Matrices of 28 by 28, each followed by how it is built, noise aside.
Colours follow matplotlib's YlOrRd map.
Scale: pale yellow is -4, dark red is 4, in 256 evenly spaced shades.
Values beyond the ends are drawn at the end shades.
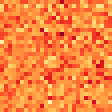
low rank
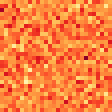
noise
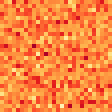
noise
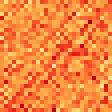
Hankel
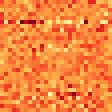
uneven rows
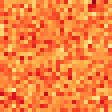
noise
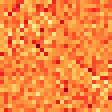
block diagonal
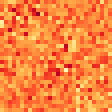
block diagonal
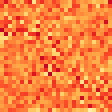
block diagonal
